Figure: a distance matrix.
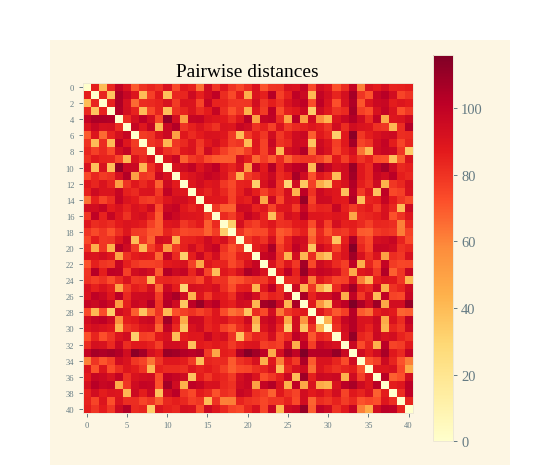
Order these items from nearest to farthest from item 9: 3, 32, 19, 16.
16, 32, 3, 19
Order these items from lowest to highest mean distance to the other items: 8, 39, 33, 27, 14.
39, 8, 14, 27, 33
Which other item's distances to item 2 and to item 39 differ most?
15
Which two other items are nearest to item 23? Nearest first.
16, 33
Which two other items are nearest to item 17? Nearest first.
18, 39
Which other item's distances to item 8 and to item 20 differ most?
40
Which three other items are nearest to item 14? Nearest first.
34, 22, 0
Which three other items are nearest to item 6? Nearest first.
31, 19, 11
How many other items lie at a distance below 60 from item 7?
5
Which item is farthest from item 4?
10
